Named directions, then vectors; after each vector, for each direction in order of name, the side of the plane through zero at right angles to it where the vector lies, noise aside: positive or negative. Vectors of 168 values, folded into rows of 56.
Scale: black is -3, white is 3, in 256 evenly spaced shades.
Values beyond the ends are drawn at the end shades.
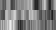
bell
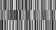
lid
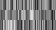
positive, positive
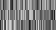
positive, positive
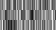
negative, negative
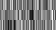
negative, negative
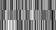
positive, positive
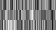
positive, positive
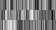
positive, positive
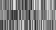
negative, positive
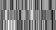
positive, positive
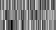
negative, negative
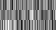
positive, positive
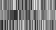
negative, positive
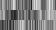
negative, positive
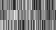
positive, negative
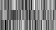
negative, positive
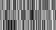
negative, negative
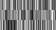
negative, negative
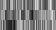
negative, negative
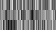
negative, negative
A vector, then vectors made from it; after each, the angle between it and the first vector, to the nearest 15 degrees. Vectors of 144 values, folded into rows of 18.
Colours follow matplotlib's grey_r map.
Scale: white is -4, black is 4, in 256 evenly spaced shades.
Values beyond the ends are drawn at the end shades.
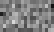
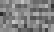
30 degrees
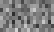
120 degrees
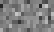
90 degrees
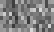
120 degrees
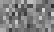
90 degrees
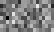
60 degrees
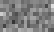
165 degrees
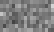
165 degrees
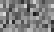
120 degrees
